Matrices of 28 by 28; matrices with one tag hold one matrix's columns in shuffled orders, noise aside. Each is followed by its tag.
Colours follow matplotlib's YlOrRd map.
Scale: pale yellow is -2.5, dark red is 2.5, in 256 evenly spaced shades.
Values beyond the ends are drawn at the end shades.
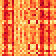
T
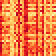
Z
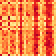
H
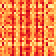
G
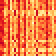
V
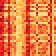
Z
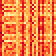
Z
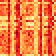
H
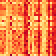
H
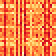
G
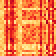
T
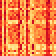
T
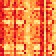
T
